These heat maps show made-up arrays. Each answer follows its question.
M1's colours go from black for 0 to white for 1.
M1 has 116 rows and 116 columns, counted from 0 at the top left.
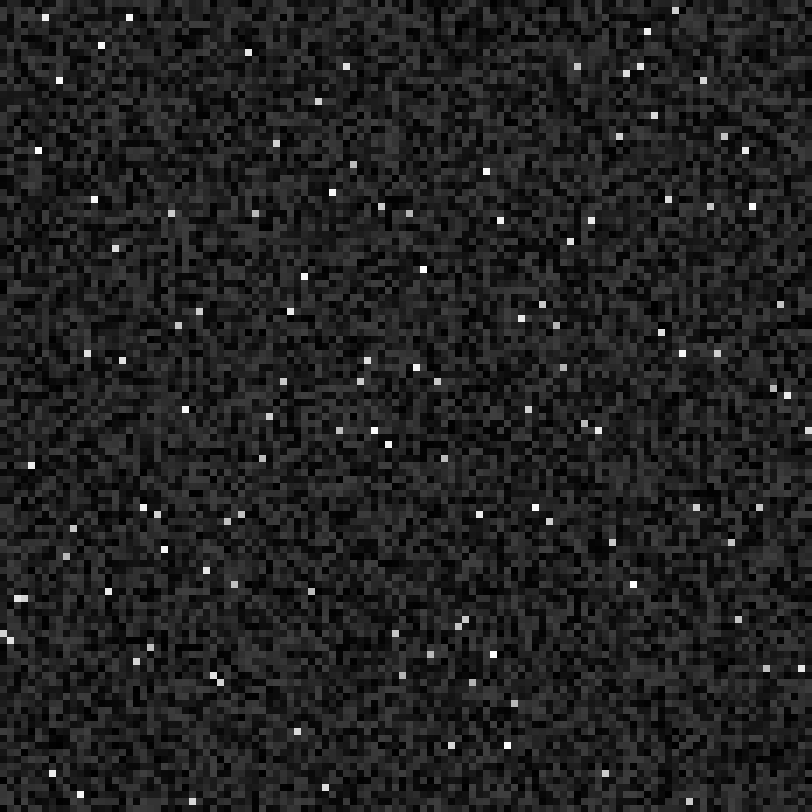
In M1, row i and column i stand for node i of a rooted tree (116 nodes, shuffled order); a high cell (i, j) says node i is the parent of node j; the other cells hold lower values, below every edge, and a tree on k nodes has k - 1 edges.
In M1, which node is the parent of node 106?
21
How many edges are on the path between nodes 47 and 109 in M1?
4
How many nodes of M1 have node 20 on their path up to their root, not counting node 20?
7
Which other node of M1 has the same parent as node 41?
28
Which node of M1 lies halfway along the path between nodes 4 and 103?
88
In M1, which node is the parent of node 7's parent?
55
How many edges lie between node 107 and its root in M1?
7
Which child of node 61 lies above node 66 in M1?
85
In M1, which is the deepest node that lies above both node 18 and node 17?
51
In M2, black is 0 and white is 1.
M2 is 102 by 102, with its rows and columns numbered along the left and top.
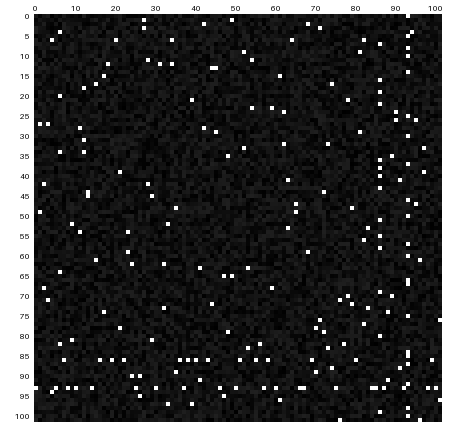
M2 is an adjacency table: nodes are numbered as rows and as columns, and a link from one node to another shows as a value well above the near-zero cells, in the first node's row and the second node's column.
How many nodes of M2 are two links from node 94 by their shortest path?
1
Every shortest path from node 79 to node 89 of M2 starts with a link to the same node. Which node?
node 48
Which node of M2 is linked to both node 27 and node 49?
node 1
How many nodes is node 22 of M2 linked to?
1
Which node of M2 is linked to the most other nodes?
node 93
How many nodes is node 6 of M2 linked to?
5
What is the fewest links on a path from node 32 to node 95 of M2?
5
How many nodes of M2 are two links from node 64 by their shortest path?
4
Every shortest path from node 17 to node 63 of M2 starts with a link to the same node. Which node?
node 74
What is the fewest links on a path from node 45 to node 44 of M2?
2
